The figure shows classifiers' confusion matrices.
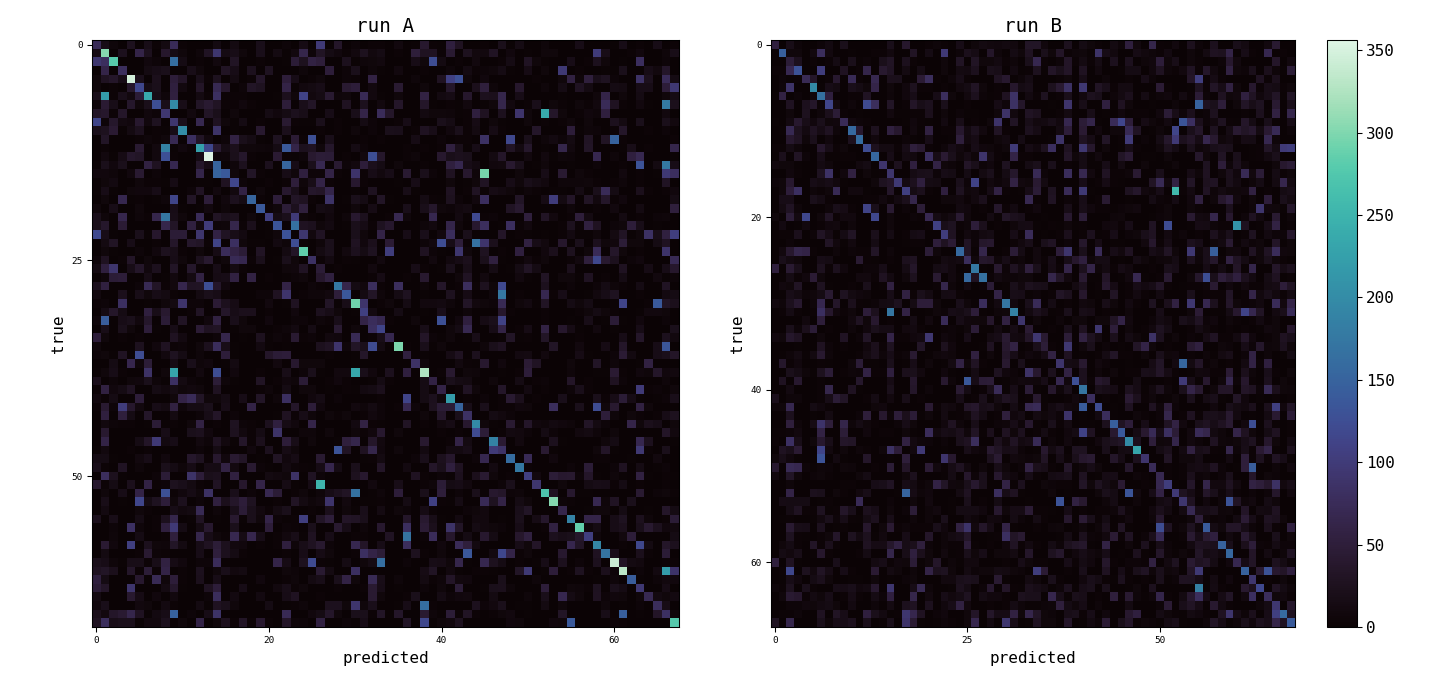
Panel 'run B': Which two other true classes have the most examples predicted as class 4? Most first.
20, 24
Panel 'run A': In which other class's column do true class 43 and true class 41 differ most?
36
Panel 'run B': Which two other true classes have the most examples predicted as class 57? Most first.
24, 20
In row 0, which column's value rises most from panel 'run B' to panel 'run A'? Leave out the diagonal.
26
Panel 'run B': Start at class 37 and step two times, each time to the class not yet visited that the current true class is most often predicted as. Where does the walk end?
59
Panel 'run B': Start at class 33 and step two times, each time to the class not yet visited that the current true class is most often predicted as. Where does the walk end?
40
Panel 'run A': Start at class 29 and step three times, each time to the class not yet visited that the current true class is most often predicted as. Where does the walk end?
13
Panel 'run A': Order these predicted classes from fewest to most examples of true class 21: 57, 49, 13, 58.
49, 58, 57, 13
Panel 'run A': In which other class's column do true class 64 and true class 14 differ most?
66
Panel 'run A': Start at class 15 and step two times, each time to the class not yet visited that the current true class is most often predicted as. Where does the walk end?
44
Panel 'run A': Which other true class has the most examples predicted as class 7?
46
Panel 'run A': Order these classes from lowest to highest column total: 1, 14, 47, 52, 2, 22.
2, 52, 47, 22, 1, 14
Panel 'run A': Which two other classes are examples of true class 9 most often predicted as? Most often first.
0, 12
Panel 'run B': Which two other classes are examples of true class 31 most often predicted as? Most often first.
15, 61
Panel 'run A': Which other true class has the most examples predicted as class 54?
3
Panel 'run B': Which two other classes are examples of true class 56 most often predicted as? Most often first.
50, 25
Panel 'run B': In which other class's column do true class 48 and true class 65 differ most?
6
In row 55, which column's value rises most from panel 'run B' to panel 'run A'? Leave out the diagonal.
24
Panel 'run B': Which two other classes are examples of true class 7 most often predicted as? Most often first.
55, 12
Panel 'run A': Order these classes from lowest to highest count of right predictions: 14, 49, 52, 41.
14, 49, 41, 52
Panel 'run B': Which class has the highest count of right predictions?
47
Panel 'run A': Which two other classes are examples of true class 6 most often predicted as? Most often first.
1, 24
